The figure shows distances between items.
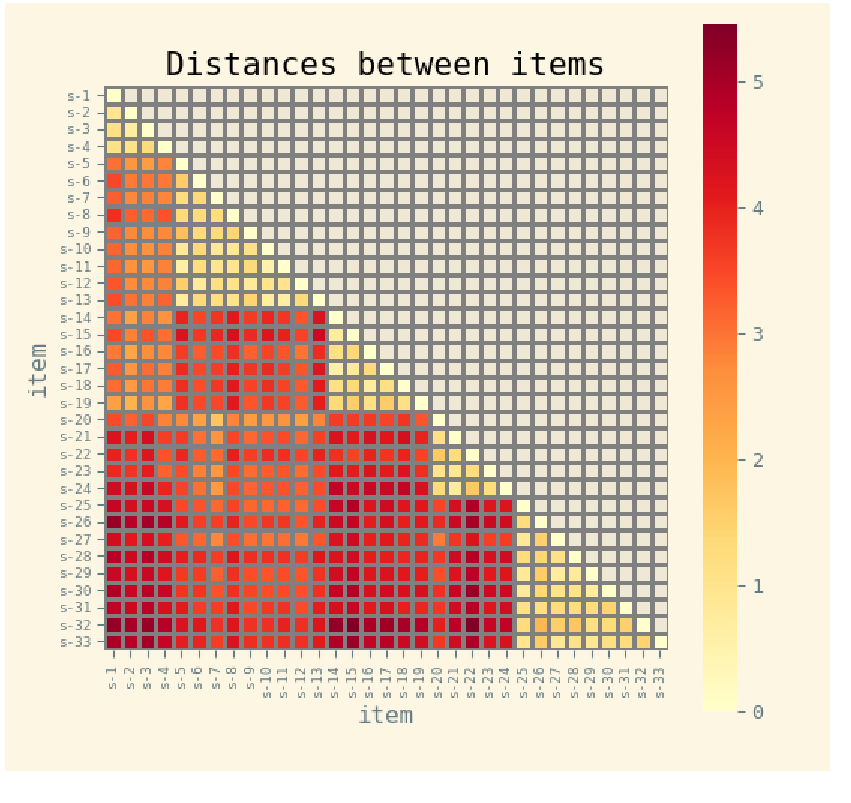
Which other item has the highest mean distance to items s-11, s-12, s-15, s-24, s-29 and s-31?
s-1
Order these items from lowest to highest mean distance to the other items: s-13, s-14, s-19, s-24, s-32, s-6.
s-6, s-13, s-19, s-14, s-24, s-32
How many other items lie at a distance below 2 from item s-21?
4
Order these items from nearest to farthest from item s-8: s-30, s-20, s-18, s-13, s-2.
s-13, s-20, s-2, s-30, s-18
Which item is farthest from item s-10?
s-15
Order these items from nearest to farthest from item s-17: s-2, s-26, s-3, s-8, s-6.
s-2, s-3, s-6, s-8, s-26
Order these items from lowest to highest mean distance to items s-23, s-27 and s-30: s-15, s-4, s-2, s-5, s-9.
s-9, s-5, s-4, s-2, s-15
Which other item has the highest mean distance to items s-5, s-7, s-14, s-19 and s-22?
s-32
